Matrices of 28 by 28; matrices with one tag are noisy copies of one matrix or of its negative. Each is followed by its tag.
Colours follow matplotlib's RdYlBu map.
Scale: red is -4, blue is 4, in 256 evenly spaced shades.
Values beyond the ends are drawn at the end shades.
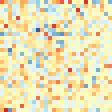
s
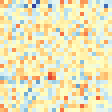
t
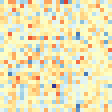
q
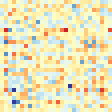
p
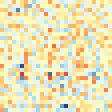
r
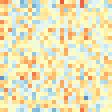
t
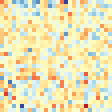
t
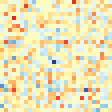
p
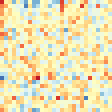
t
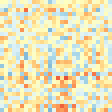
r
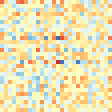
q
